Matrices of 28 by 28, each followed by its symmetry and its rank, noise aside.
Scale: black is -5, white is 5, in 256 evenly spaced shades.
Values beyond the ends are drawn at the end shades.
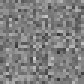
antisymmetric, rank eight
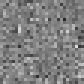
no symmetry, rank six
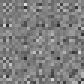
symmetric, rank four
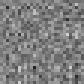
no symmetry, rank four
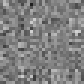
no symmetry, rank four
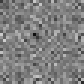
symmetric, rank six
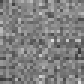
no symmetry, rank six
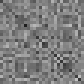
symmetric, rank four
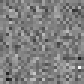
no symmetry, rank eight
